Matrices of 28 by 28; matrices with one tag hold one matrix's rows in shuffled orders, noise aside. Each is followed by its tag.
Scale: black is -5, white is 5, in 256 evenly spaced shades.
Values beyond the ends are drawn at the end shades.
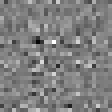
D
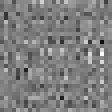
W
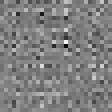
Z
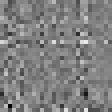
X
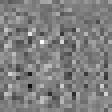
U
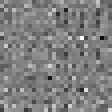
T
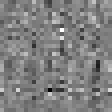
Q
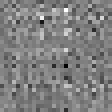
Z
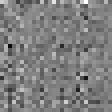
X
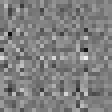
X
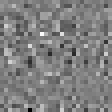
U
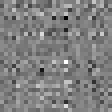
Z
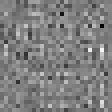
W
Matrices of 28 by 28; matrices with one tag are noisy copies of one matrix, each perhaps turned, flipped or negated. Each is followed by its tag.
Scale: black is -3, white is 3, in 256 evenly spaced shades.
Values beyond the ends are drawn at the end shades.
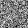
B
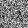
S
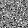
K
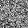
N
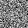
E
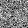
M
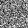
S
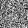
M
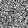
E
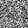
E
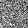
S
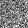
B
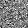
M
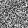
K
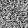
E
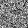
B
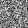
M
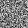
N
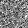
B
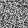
N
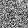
M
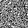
E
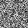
B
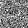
M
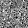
S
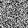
E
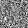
K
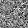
B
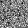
S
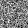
M
